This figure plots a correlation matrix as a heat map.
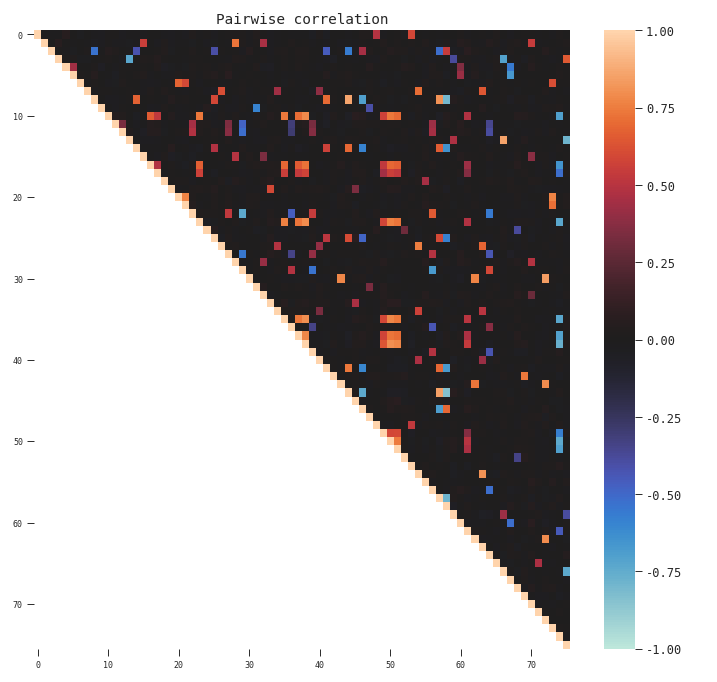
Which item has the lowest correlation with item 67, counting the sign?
5
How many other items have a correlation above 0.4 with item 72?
3
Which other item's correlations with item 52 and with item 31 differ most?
9
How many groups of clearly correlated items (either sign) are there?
16
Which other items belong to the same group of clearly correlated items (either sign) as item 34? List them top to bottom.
7, 26, 40, 54, 63
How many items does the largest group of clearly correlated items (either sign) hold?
12
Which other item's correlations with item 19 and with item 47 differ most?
33
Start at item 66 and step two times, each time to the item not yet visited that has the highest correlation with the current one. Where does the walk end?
59
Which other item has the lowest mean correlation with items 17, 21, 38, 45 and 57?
74
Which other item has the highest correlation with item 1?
28
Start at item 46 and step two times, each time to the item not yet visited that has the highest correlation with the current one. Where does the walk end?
2
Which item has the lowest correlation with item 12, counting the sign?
29
